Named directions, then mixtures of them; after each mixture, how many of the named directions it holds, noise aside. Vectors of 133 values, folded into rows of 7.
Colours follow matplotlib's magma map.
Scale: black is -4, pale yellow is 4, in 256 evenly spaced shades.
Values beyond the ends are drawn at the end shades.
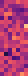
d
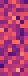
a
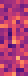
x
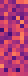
three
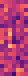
one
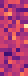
two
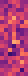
two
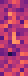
three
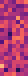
three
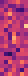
three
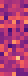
two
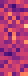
two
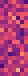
one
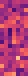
one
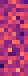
one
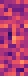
two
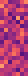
one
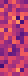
one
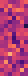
three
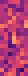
three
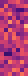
two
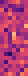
three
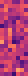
one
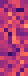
three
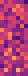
three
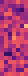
two
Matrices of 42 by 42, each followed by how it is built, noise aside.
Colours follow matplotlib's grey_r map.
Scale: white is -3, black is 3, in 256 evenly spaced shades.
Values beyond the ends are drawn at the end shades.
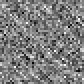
Toeplitz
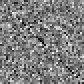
diagonal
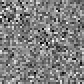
block diagonal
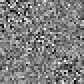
block diagonal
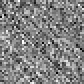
Toeplitz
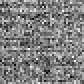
blocks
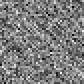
Toeplitz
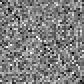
diagonal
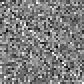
diagonal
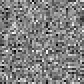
low rank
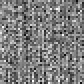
blocks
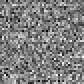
blocks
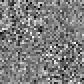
block diagonal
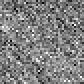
Toeplitz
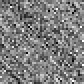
Toeplitz
